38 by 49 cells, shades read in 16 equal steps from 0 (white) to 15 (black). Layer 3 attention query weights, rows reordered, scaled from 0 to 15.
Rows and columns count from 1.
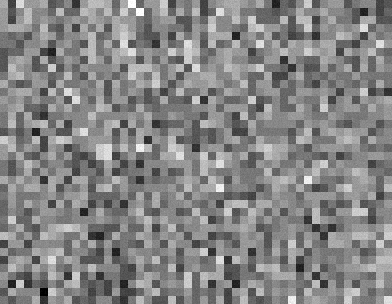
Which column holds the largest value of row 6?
20
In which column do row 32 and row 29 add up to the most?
15
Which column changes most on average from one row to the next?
9
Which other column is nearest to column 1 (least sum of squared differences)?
21
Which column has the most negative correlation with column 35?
17
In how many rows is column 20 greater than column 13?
22
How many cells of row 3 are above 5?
37
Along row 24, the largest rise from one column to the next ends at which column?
29
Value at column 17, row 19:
7
